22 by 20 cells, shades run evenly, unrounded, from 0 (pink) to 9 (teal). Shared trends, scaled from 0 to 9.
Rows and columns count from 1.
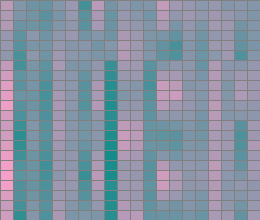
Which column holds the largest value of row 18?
9
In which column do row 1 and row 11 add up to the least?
1
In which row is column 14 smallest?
10
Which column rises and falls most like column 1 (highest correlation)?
17
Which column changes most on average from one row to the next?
13
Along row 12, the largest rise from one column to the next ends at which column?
2
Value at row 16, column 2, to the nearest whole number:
7
